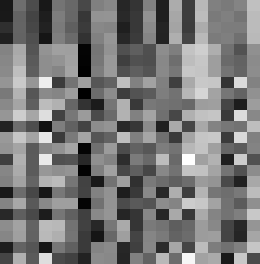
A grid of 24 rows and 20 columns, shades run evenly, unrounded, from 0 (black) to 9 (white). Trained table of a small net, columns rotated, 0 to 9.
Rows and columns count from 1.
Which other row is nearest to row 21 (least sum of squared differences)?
17
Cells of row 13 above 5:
11
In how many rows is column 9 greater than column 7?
21
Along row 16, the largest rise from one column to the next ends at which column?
8
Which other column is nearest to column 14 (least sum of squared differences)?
9
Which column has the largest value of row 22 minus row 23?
4
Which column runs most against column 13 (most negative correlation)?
20
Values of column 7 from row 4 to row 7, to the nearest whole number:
2 0 0 0
